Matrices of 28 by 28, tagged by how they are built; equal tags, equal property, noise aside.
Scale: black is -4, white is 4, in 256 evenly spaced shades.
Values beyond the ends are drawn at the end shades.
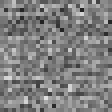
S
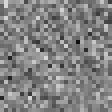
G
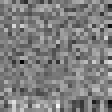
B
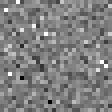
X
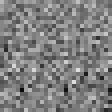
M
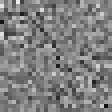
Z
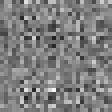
B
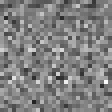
M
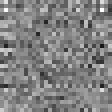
B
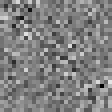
Z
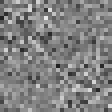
Z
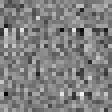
B
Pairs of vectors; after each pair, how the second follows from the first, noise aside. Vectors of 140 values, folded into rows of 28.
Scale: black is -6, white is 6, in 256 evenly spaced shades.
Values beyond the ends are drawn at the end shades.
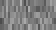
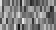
wrapped around, scaled up.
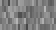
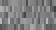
wrapped around, negated.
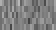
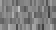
shuffled.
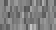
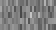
shuffled.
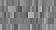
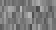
sign-scrambled.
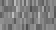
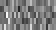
wrapped around, scaled up.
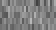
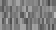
wrapped around, negated.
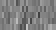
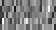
wrapped around, scaled up.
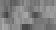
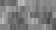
wrapped around, negated.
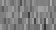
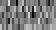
wrapped around, scaled up.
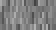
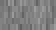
reversed, shrunk.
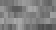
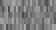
shuffled.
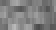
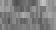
wrapped around, negated.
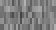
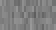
reversed, shrunk.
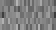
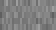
reversed, shrunk.
